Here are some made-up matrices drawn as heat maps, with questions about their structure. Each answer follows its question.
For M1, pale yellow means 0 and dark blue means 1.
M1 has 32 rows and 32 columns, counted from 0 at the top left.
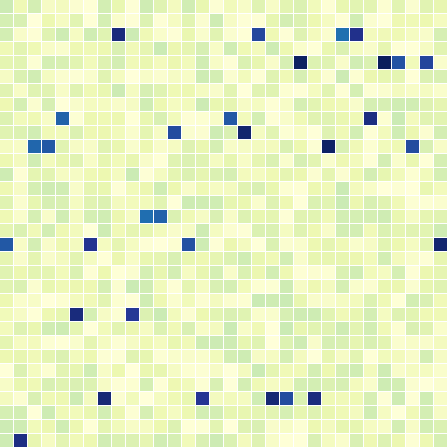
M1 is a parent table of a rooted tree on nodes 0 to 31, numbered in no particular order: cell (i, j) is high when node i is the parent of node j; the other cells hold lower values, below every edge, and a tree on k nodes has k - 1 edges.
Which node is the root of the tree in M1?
15
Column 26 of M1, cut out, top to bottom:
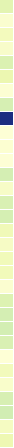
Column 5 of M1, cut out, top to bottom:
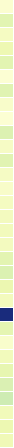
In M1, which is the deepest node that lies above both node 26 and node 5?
8
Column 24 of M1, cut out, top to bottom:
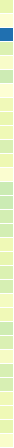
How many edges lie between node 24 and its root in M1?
3
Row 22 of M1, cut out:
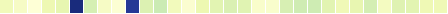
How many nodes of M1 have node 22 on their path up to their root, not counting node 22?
9
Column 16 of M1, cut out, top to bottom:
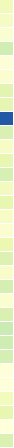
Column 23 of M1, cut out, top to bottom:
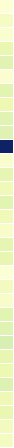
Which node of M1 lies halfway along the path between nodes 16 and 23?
2
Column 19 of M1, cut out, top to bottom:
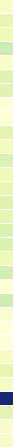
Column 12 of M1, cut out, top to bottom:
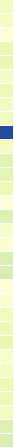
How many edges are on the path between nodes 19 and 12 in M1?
4
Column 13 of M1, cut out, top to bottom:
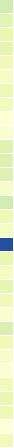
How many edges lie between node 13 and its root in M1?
9
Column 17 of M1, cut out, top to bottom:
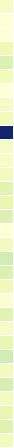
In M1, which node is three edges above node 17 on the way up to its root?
28
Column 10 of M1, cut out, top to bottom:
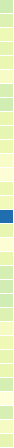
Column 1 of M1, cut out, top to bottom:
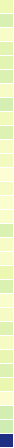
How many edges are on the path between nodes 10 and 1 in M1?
9
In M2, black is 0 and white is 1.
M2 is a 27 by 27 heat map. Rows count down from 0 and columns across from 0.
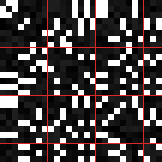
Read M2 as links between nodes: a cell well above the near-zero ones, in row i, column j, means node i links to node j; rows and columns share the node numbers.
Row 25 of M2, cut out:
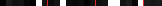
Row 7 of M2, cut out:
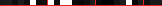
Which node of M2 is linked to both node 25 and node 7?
node 10
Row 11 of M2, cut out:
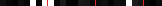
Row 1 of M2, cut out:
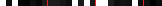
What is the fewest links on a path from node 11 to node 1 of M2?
5
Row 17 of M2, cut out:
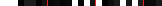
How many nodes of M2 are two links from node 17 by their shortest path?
7
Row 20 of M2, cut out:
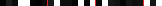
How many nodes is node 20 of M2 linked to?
8
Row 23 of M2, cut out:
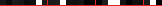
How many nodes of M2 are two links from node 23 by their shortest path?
1
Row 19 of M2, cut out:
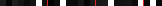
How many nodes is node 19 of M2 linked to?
5
